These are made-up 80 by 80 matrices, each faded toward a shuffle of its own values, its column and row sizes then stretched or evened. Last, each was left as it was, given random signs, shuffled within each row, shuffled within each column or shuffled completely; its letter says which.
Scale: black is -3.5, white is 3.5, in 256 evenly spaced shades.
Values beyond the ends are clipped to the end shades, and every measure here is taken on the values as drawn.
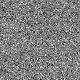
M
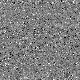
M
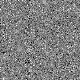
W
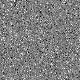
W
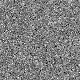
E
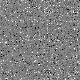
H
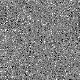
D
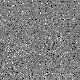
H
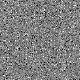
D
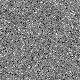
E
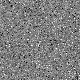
E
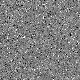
E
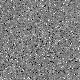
E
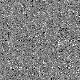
H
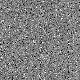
W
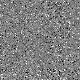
H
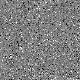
H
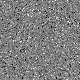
E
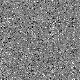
H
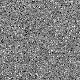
M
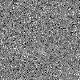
W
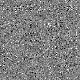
D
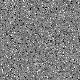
W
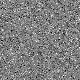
E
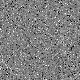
W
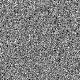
W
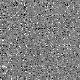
D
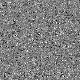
M
